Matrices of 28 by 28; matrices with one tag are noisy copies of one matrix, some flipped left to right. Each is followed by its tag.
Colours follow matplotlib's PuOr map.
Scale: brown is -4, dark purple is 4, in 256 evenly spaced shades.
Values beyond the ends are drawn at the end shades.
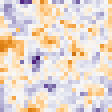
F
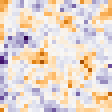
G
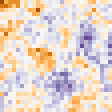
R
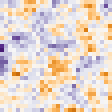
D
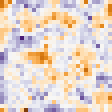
G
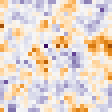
F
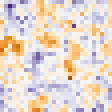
F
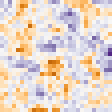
D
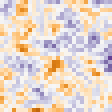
D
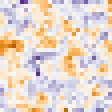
F
